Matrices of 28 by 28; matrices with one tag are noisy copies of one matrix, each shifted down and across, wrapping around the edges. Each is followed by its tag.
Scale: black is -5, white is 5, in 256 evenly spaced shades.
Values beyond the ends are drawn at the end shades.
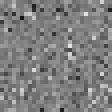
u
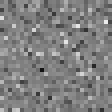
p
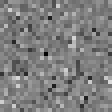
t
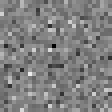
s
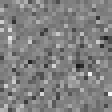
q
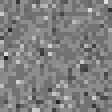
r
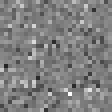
t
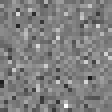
s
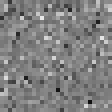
t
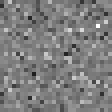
p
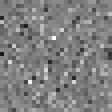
q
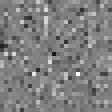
q
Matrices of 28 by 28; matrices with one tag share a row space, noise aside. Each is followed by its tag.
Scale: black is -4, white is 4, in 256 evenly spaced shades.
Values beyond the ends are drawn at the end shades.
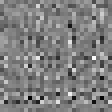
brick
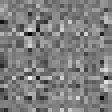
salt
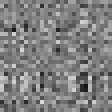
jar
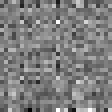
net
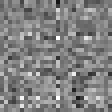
net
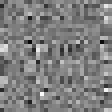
salt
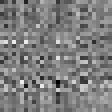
jar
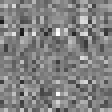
jar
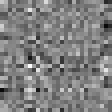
salt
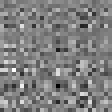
jar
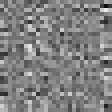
salt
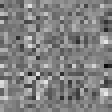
salt
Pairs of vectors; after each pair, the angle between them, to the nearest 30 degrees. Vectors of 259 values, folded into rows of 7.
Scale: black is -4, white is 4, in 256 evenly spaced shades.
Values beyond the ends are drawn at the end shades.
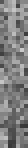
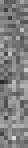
120 degrees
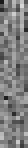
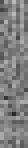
30 degrees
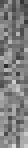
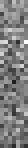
120 degrees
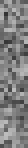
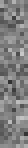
120 degrees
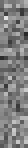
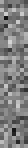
150 degrees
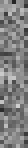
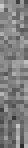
90 degrees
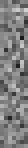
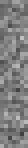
120 degrees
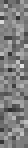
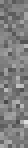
60 degrees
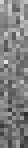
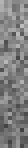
30 degrees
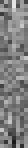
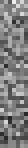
90 degrees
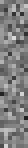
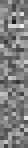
120 degrees
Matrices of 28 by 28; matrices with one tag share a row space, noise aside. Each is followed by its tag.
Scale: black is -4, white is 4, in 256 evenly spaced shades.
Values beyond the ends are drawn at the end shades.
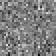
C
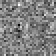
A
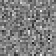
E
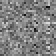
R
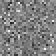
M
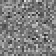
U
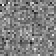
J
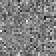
A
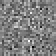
E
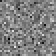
M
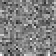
R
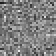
A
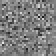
C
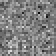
C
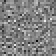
U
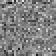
U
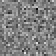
U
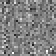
J
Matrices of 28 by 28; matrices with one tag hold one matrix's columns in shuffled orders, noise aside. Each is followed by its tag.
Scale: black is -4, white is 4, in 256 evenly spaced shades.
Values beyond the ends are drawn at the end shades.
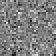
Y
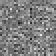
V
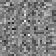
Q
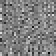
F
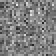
Q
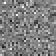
Y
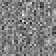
Q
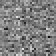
V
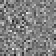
Y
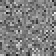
Y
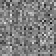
Q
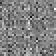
V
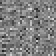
V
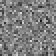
Y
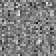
Q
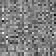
F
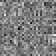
Q
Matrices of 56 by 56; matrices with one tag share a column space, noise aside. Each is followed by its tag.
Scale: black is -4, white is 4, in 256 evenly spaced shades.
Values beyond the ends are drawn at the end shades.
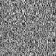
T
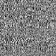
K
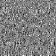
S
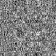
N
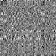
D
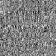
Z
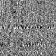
Z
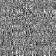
S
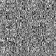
K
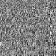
S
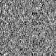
T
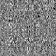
K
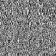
T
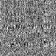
Z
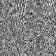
T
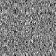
T
